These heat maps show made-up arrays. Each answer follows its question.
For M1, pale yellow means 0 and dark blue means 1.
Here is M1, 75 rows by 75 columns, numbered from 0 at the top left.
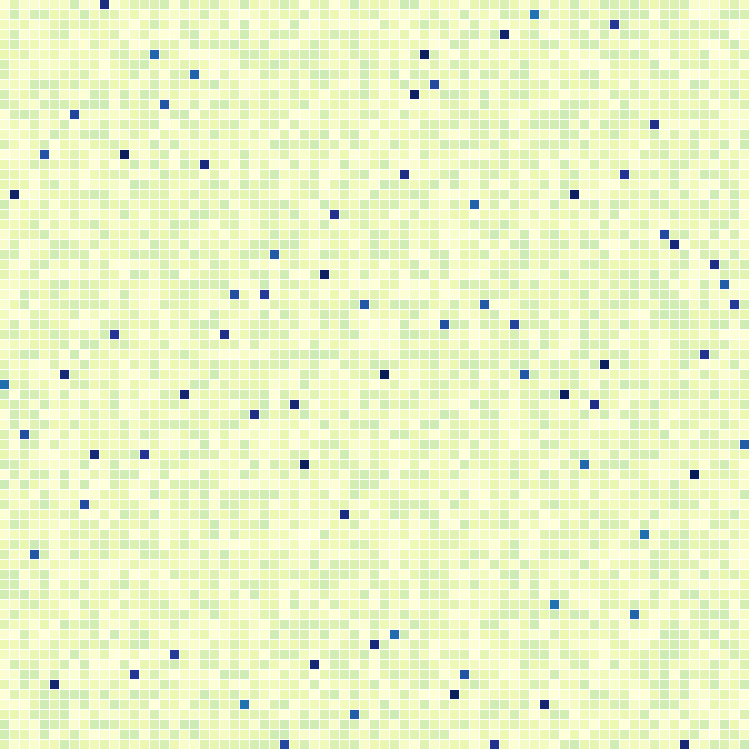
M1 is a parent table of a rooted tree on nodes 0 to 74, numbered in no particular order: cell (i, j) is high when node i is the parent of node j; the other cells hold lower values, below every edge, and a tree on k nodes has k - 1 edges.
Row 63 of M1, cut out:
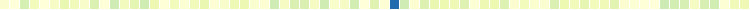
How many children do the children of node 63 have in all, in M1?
2
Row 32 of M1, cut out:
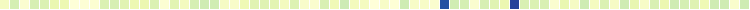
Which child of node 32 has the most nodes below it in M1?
44
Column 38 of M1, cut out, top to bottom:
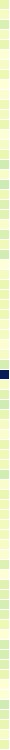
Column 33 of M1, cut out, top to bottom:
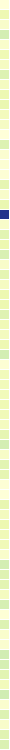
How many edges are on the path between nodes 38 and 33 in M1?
8
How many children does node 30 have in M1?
3
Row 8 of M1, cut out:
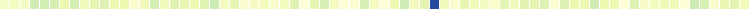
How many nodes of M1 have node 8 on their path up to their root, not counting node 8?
7
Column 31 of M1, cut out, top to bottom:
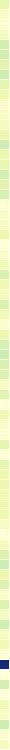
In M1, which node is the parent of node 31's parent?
23
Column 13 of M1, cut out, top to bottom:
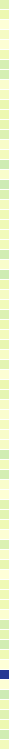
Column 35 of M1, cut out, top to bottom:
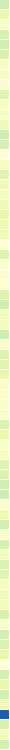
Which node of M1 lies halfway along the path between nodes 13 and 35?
24
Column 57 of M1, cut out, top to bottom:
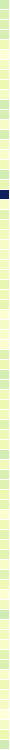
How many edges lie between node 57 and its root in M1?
5
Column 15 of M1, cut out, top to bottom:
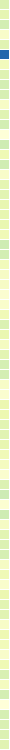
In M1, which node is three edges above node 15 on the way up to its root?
74
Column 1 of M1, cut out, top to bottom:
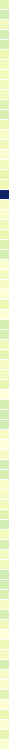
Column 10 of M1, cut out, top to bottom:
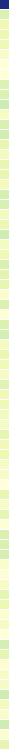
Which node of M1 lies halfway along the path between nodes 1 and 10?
37
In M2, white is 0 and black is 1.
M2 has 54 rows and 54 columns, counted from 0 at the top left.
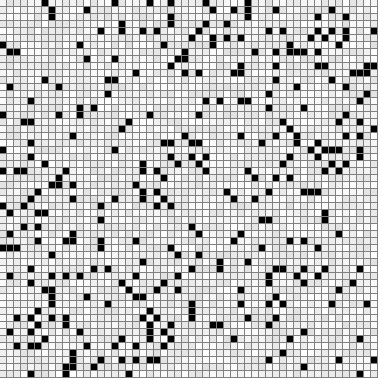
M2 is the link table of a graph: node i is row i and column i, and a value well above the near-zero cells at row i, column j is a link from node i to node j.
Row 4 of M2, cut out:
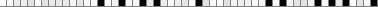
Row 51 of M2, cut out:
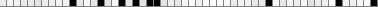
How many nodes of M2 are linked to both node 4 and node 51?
5
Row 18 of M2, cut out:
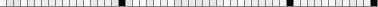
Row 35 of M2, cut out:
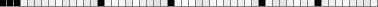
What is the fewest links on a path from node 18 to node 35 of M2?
4
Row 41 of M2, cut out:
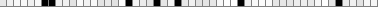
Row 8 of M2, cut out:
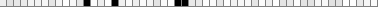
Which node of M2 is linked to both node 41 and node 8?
node 25
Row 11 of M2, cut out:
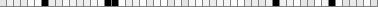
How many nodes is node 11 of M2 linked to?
5
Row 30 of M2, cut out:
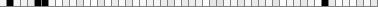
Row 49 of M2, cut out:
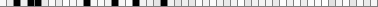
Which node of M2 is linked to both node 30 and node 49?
node 5
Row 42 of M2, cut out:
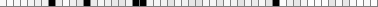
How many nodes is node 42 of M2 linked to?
5
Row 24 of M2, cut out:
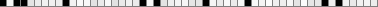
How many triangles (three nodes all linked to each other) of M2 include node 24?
6
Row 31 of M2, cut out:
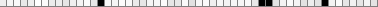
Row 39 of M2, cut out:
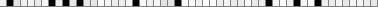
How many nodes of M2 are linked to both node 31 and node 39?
1
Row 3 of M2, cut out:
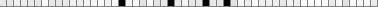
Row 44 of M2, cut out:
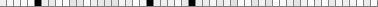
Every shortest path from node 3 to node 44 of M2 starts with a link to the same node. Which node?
node 32
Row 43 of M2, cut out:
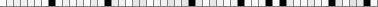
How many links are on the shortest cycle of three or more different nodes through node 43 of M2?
3
